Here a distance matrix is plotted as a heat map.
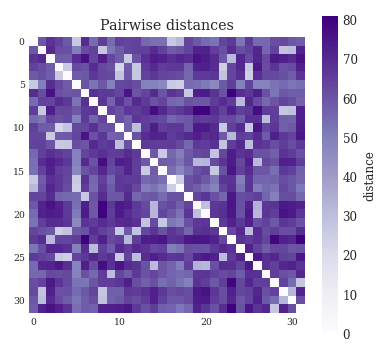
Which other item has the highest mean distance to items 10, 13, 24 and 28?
23
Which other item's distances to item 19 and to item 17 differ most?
16
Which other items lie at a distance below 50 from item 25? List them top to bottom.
3, 4, 10, 12, 22
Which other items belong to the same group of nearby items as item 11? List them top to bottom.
2, 23
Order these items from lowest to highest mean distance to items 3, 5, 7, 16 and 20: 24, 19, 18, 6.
24, 19, 18, 6
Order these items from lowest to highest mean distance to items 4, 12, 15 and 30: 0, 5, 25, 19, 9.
25, 5, 0, 9, 19
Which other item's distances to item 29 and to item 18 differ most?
8
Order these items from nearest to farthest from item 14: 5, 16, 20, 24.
20, 5, 16, 24
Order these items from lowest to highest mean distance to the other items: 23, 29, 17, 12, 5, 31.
5, 17, 12, 29, 31, 23
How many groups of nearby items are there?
10
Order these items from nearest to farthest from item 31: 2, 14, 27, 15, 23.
15, 14, 27, 2, 23
